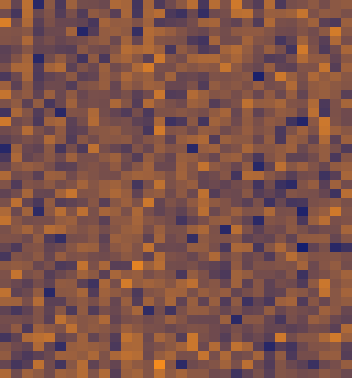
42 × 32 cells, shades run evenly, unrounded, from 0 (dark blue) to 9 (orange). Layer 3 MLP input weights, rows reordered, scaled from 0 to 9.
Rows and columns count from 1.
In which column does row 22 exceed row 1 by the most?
19
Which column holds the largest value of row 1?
22
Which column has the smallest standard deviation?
29
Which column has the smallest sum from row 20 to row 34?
28
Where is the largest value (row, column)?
41, 15
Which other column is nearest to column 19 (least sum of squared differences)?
11
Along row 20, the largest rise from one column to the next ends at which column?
23
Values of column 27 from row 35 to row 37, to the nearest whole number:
4 4 3
